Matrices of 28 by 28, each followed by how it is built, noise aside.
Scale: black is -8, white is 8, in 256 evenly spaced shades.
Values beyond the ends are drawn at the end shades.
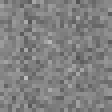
repeating rows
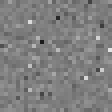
sparse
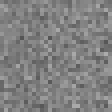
repeating rows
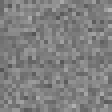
noise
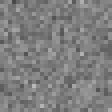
noise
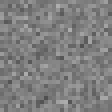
repeating rows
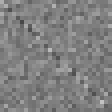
diagonal
